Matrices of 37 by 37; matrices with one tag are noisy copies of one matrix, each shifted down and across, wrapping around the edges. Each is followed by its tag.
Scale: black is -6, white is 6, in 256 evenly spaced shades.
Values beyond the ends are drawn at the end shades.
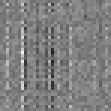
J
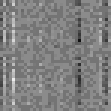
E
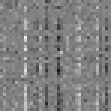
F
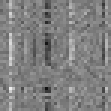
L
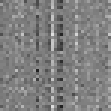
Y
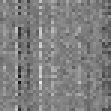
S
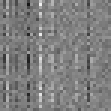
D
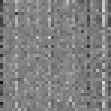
Y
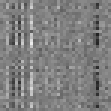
E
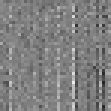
J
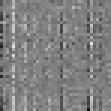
D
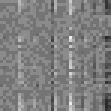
L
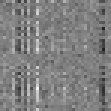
E
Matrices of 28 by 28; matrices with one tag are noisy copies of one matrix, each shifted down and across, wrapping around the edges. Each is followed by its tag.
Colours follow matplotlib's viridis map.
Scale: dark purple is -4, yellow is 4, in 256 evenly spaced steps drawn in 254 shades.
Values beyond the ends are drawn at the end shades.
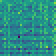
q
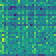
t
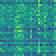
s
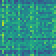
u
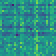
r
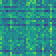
s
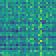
q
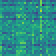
s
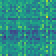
u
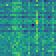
s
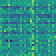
t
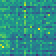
s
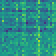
r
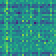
t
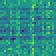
r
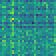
q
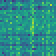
r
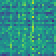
q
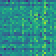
q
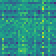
s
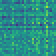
q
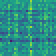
r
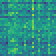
s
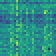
u
